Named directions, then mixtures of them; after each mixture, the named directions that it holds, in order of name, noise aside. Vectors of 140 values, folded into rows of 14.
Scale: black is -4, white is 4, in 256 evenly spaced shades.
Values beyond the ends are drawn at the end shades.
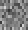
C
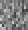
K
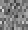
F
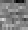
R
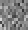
C, K.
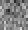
C, F, R.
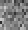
C, K, R.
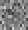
C.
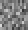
K.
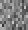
K.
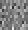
C, F, K.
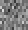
F.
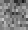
C, F, R.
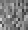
C, K.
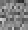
C, F, R.
